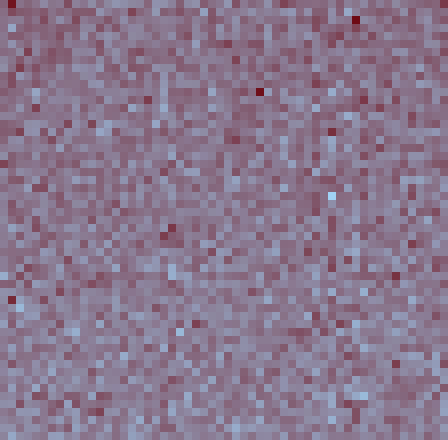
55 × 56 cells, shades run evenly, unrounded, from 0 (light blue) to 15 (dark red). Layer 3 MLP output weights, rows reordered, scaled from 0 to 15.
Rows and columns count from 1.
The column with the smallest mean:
28
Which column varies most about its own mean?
42
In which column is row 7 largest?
4
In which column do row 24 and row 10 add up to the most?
5
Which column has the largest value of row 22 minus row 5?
39
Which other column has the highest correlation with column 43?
23
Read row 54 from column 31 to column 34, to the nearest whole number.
5 4 5 5
